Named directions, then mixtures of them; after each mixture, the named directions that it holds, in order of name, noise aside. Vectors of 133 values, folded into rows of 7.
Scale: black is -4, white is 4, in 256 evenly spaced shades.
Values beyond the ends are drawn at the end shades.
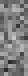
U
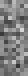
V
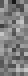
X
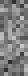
U, X.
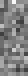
X.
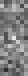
U, V.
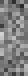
U, X.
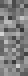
V.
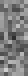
U.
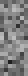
U.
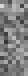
U, V.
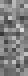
V.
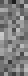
U, X.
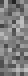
X.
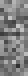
V.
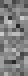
U, V.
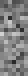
U, V.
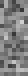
U, X.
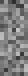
U, X.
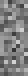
V, X.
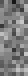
X.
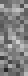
U, V.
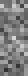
U, V.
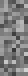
V, X.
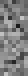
U, V.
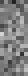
U, X.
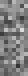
V.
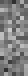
U, X.
